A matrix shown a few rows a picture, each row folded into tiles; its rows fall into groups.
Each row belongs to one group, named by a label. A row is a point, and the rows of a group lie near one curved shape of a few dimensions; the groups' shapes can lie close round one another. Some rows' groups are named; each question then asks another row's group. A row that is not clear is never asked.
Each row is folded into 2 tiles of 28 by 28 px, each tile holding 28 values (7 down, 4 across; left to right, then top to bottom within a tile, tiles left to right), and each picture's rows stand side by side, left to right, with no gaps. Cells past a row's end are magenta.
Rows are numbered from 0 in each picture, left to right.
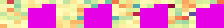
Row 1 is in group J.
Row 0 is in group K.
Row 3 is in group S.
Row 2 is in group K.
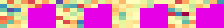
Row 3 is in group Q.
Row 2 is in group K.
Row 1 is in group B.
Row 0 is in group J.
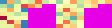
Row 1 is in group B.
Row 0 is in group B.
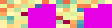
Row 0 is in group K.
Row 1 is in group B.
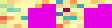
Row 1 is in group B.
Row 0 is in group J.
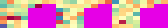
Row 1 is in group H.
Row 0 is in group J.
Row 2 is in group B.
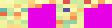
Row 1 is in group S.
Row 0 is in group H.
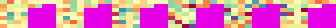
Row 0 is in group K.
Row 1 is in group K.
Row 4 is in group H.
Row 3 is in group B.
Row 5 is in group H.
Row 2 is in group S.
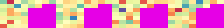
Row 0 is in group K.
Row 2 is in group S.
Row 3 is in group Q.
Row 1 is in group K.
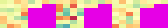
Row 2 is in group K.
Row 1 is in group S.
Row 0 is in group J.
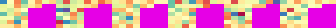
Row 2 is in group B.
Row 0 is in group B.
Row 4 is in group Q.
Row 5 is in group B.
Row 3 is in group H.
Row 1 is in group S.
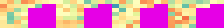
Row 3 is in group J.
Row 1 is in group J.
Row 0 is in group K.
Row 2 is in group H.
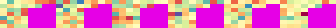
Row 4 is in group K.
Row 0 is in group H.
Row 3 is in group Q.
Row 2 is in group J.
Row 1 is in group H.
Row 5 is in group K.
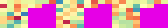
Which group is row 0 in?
S
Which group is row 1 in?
B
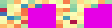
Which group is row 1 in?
K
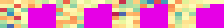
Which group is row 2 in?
Q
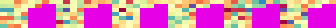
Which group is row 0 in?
J
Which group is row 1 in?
S
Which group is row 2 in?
B
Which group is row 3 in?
K
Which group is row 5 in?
S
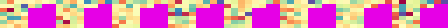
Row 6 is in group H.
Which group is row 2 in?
K
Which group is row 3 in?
Q
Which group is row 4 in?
S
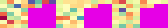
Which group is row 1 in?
J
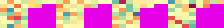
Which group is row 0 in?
S
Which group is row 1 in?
K
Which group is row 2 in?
K
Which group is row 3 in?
B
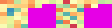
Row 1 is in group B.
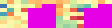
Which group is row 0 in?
H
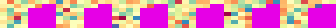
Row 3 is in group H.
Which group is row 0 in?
S
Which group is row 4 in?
Q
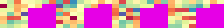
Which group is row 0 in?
S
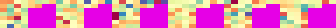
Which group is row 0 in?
S
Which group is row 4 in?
K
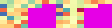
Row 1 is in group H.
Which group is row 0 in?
H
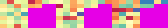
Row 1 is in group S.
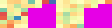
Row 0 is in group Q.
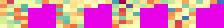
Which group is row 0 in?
Q
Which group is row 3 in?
Q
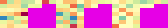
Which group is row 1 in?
B
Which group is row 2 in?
K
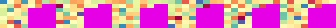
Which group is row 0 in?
B
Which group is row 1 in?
S
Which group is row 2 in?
S
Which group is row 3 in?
J
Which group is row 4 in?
S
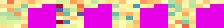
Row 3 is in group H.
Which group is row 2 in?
K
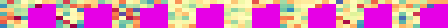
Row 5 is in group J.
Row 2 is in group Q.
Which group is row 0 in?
J
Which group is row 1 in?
B
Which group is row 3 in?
K
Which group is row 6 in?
B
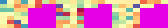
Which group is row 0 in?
B
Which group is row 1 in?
H
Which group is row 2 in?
K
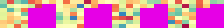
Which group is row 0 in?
H
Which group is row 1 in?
K
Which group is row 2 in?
S
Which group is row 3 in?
B
